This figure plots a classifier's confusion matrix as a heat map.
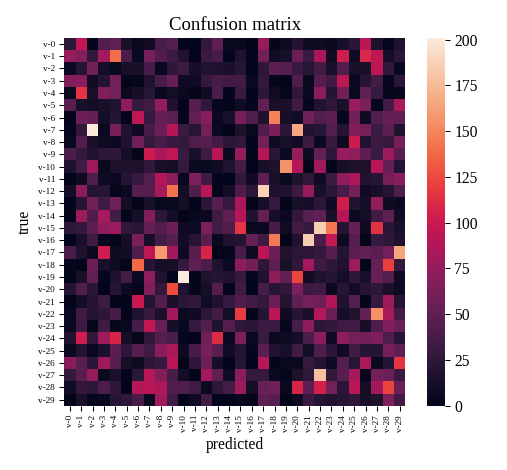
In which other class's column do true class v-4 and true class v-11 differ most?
v-1
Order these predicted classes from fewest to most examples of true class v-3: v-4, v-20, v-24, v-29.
v-29, v-20, v-4, v-24
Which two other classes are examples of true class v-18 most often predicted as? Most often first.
v-6, v-28
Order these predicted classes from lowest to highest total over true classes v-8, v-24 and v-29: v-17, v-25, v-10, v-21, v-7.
v-10, v-7, v-21, v-17, v-25
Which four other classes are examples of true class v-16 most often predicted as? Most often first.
v-21, v-18, v-23, v-6
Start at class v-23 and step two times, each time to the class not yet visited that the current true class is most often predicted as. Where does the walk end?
v-2
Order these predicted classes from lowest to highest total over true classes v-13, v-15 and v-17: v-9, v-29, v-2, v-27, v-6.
v-6, v-2, v-9, v-29, v-27
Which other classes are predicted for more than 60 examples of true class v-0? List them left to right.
v-1, v-17, v-26
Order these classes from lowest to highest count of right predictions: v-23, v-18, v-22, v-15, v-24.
v-23, v-18, v-24, v-22, v-15
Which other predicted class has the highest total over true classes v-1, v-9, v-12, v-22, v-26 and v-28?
v-17
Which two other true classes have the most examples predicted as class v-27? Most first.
v-22, v-15
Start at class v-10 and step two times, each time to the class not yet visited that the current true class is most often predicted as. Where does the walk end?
v-20
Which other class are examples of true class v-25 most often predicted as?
v-9
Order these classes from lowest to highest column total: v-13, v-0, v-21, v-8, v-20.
v-0, v-13, v-21, v-20, v-8
